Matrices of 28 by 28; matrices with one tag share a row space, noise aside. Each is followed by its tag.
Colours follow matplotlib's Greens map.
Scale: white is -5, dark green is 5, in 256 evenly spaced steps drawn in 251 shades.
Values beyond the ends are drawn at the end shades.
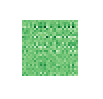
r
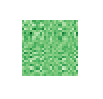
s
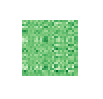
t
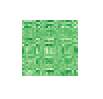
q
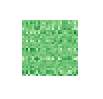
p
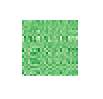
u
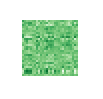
q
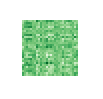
q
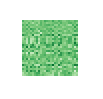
p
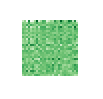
p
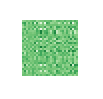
r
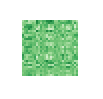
q
